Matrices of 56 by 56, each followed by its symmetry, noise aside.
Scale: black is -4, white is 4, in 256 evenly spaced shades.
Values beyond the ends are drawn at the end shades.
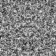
mirrored left to right.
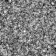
symmetric across the other diagonal.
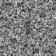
same after a half turn.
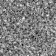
symmetric.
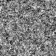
antisymmetric.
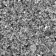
antisymmetric.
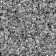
no symmetry.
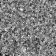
no symmetry.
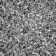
symmetric across the other diagonal.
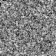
symmetric.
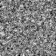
no symmetry.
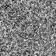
symmetric.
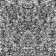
mirrored left to right.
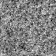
symmetric across the other diagonal.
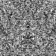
mirrored left to right.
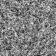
antisymmetric.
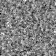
no symmetry.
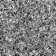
no symmetry.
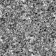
same after a half turn.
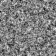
symmetric.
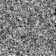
antisymmetric.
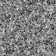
antisymmetric.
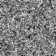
no symmetry.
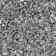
symmetric.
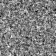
antisymmetric.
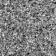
antisymmetric.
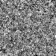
antisymmetric.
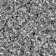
symmetric.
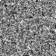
symmetric.
